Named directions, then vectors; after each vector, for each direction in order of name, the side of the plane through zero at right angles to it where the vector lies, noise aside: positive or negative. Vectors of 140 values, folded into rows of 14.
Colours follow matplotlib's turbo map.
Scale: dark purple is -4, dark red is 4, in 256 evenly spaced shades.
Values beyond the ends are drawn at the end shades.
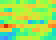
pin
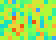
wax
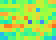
positive, positive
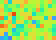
positive, negative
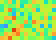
negative, positive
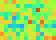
negative, negative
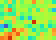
negative, positive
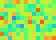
negative, negative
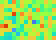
positive, negative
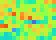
positive, negative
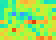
negative, positive
